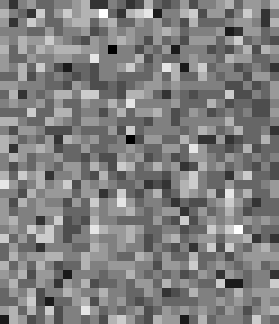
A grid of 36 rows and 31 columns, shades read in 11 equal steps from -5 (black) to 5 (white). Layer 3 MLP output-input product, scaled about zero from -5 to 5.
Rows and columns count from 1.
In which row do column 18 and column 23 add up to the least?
2
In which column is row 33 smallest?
19
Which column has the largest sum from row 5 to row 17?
1
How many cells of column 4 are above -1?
23
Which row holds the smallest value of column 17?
21
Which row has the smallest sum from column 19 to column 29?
16
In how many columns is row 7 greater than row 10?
15
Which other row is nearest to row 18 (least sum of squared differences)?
14
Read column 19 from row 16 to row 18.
-1 1 0
